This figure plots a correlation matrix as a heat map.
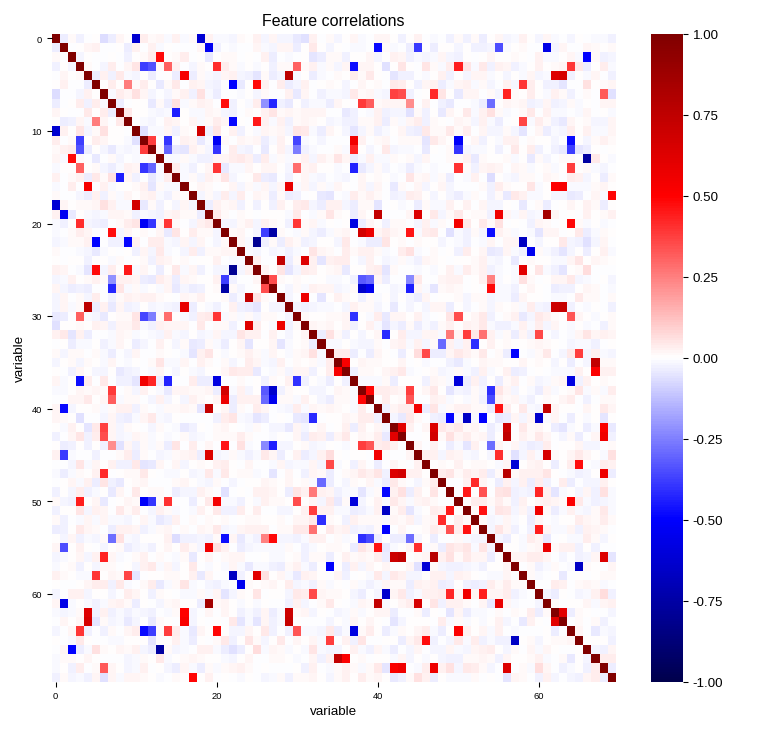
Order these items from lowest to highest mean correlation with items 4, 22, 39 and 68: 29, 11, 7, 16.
11, 7, 16, 29
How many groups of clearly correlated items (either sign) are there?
16
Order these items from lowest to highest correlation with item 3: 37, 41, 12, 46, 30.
37, 12, 41, 46, 30
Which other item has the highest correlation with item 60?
51
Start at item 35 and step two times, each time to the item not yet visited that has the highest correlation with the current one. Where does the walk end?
36
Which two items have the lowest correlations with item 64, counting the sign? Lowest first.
37, 11
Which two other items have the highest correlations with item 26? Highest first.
27, 54
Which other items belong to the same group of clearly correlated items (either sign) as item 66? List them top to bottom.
2, 13
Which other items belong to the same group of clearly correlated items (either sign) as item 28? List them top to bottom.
24, 31
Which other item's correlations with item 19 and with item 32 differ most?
61
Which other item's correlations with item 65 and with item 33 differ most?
57
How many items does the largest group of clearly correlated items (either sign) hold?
9
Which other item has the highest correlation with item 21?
38
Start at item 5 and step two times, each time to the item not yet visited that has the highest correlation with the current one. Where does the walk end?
58
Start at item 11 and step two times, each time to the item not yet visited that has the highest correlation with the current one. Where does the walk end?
12
